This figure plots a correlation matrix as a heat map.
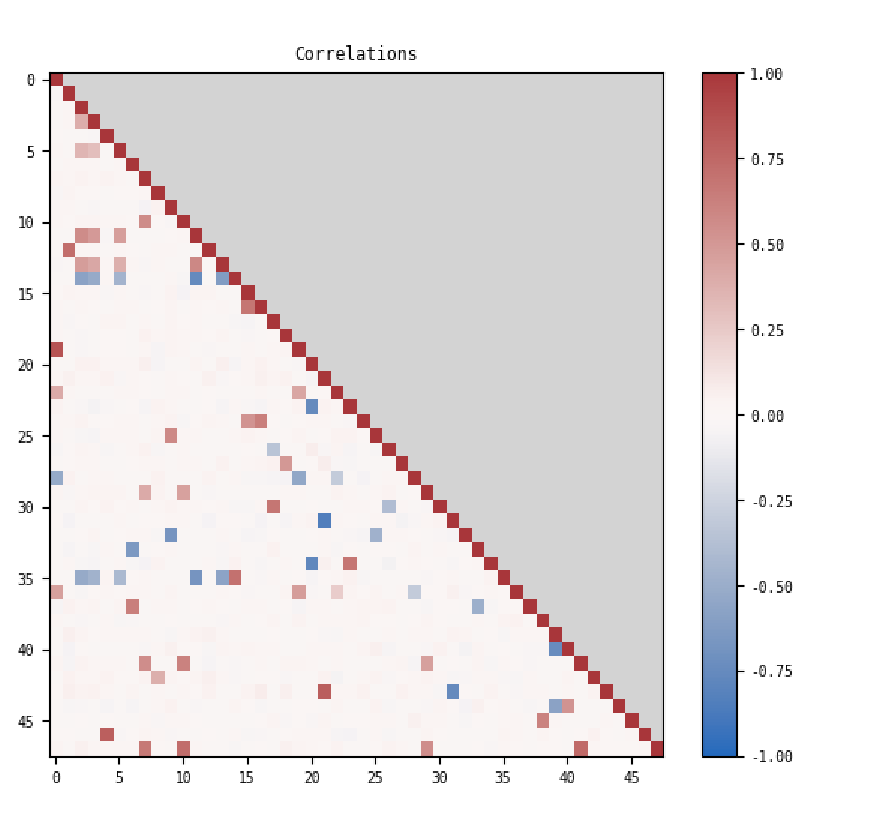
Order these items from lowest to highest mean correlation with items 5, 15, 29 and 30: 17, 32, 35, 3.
35, 32, 3, 17
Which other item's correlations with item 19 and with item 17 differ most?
0
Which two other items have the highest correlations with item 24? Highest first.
16, 15
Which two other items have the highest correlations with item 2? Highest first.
11, 13
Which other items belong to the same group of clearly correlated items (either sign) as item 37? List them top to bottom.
6, 33
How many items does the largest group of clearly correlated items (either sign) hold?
7
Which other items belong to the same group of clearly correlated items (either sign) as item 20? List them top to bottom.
23, 34
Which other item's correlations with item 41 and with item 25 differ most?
47
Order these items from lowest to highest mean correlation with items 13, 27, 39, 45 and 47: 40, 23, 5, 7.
40, 23, 5, 7
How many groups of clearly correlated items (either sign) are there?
15
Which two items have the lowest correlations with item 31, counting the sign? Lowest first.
21, 43
